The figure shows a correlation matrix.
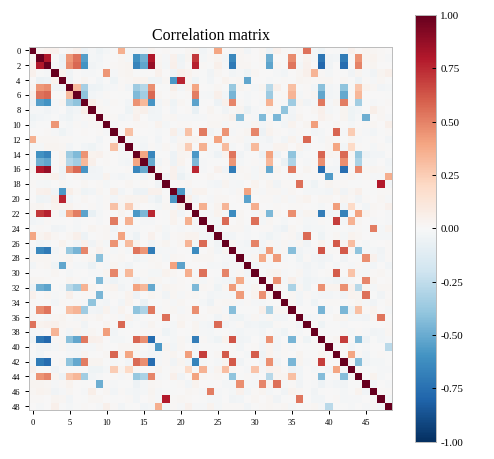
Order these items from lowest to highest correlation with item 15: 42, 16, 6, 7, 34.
16, 6, 34, 7, 42
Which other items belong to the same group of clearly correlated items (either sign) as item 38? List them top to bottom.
3, 10
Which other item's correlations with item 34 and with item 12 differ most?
37
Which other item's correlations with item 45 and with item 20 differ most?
4
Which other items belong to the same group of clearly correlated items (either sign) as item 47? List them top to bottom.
18, 36
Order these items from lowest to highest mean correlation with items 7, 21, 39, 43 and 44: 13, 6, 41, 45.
6, 45, 13, 41
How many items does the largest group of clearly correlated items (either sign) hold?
15
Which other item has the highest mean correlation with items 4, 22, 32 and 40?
20
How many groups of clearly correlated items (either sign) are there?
10
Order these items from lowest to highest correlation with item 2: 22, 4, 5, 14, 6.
14, 4, 5, 6, 22
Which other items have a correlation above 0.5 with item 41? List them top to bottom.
11, 23, 26, 30
